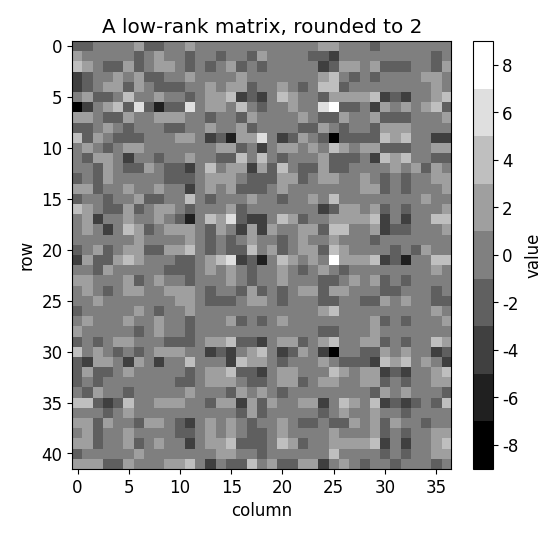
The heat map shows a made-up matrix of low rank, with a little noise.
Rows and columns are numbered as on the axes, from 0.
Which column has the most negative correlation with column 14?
18
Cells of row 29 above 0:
13
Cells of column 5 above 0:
20
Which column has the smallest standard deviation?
12
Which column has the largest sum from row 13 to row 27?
25
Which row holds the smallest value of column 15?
9
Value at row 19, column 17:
2
